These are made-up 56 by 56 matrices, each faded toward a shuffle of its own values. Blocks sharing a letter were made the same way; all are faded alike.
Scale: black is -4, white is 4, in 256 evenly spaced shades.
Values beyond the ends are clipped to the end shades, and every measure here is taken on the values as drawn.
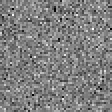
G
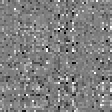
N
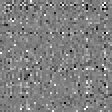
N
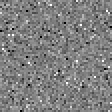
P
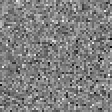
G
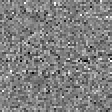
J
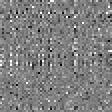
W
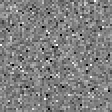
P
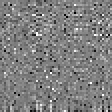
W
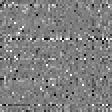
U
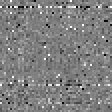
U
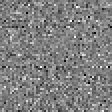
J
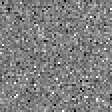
P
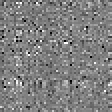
W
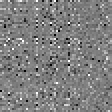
N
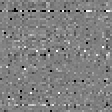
U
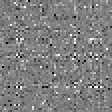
N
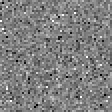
P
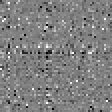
N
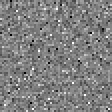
P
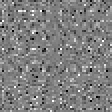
W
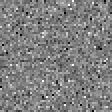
P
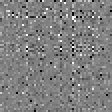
N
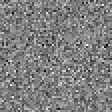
J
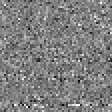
J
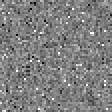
P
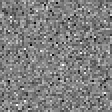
G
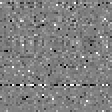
U
